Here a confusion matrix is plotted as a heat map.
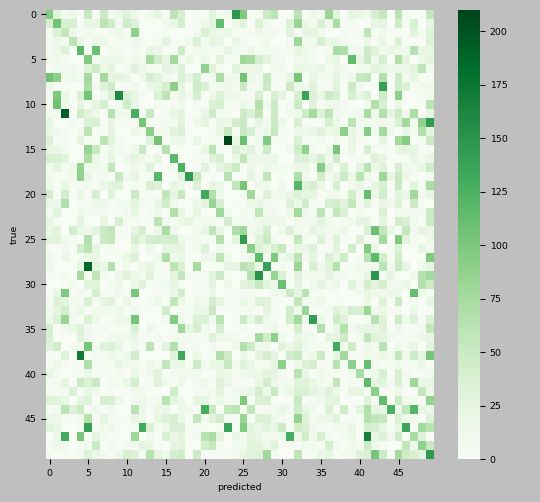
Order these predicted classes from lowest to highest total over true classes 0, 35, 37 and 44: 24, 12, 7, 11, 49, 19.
12, 19, 7, 11, 49, 24
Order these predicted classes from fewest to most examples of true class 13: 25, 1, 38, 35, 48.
1, 35, 25, 48, 38
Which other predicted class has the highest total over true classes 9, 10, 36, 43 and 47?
41
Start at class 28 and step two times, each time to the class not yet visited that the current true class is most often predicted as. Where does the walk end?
39
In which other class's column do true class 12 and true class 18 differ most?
49
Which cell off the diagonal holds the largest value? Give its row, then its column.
14, 23
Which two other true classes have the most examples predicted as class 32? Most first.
19, 7
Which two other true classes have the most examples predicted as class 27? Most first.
29, 36
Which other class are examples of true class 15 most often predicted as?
37
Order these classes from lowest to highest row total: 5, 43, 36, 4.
36, 4, 43, 5
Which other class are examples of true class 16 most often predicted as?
5
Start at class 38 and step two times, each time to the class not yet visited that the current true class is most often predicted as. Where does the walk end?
6
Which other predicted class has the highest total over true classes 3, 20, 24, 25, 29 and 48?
42
